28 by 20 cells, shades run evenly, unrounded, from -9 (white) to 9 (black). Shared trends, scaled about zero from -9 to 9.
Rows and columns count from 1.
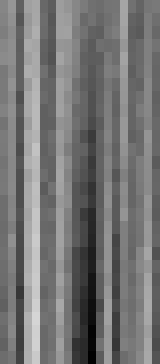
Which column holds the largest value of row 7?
12
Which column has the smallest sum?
5
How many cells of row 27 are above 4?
5
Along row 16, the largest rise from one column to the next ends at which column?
6
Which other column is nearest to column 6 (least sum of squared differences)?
17
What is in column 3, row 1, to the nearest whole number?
2
